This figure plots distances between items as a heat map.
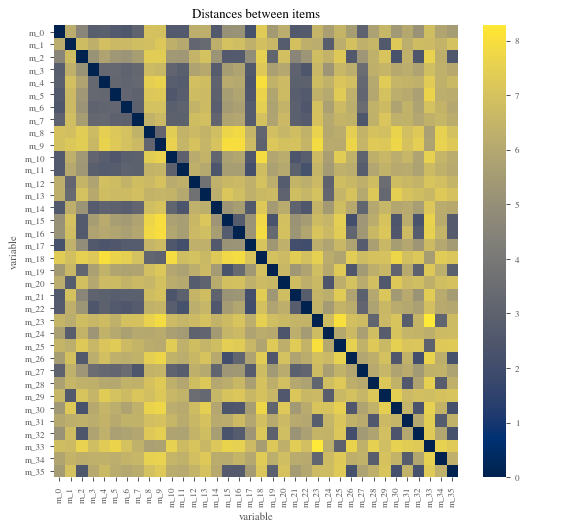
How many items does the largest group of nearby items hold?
13
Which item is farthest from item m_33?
m_23
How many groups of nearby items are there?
6
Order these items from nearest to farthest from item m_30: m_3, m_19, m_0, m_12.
m_19, m_0, m_3, m_12
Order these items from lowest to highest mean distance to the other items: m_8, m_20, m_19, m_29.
m_19, m_20, m_29, m_8
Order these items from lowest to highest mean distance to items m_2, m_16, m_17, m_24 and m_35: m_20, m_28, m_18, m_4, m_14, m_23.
m_14, m_4, m_20, m_28, m_23, m_18
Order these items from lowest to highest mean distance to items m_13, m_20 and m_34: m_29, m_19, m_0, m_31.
m_29, m_31, m_0, m_19
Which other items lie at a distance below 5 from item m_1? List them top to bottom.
m_12, m_13, m_20, m_24, m_29
